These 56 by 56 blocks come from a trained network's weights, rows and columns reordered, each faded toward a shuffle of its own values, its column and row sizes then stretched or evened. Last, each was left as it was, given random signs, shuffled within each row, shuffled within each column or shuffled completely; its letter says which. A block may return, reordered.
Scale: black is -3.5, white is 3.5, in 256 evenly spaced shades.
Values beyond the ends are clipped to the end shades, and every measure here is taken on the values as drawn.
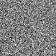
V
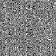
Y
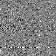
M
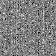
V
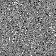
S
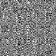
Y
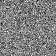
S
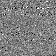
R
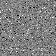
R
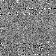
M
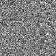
Y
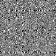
Y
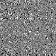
Y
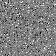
S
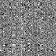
Y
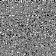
R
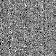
V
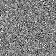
S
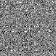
M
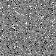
V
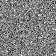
S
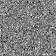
R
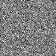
V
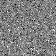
S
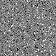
V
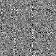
M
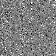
V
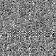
Y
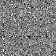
M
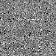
M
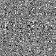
M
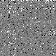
M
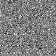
R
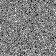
S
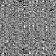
Y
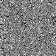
V
